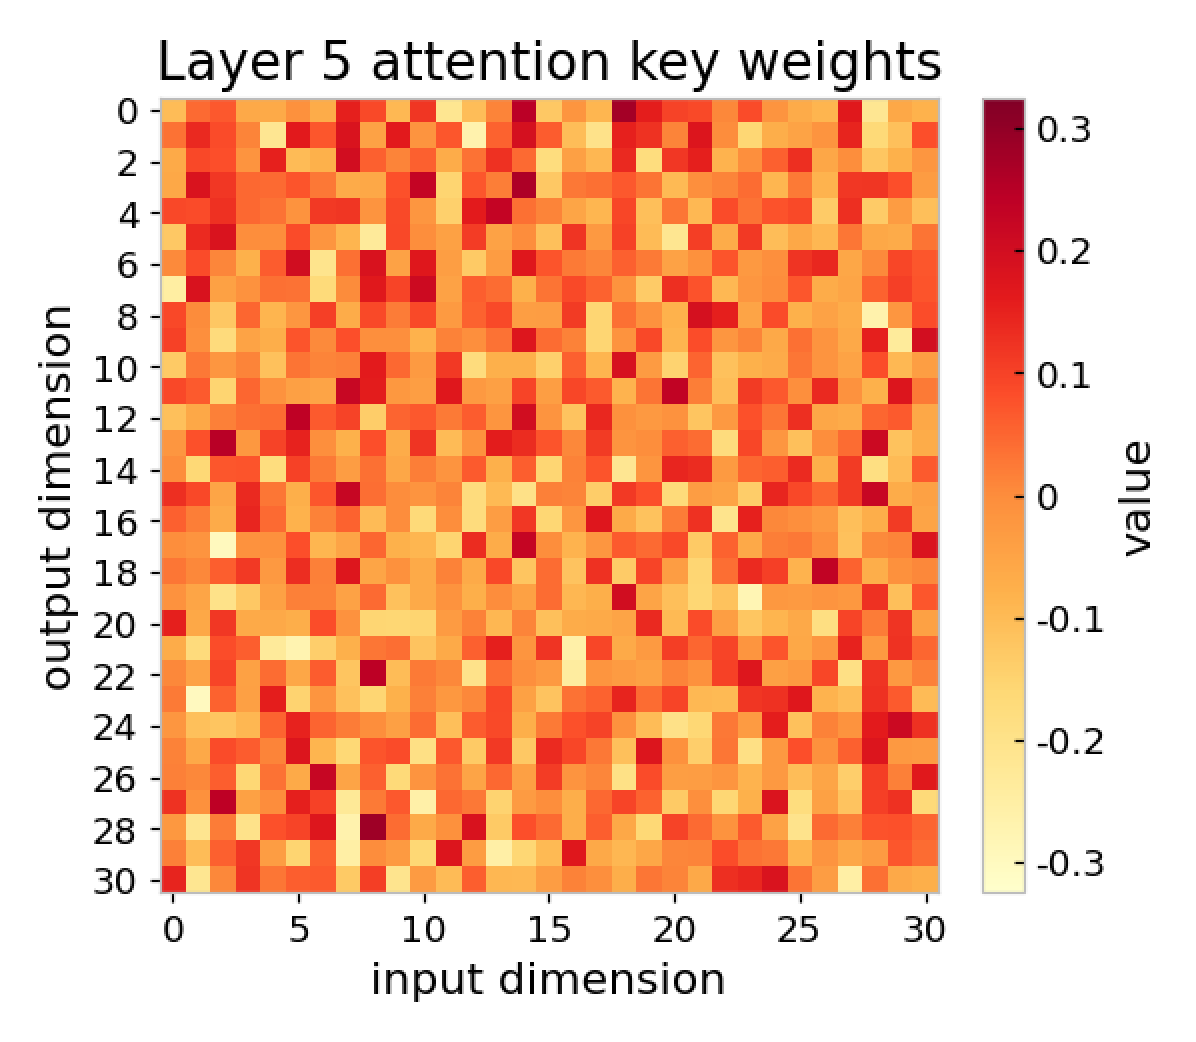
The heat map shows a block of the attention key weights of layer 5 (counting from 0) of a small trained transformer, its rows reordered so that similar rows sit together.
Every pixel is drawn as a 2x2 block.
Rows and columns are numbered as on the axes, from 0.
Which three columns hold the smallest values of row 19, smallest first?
23, 2, 21
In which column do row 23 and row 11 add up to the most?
20
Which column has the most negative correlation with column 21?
28
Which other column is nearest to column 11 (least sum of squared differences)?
26
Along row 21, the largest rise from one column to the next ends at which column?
17
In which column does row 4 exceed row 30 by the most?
27
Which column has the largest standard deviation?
7
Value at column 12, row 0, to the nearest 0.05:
-0.1
